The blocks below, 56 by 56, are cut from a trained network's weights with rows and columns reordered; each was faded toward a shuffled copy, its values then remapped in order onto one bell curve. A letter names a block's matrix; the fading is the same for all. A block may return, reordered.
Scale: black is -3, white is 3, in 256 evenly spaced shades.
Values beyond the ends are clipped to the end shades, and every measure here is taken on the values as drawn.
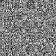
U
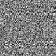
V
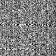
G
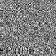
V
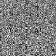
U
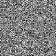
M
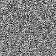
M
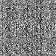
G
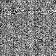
G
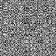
V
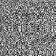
U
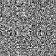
U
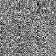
U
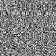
V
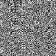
U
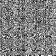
G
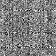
G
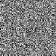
U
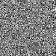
M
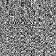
U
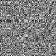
V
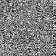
M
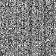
G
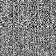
G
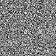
M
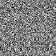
U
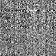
G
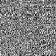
M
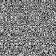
V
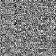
U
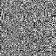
U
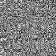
U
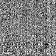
G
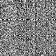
G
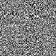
M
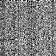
G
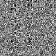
U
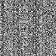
G
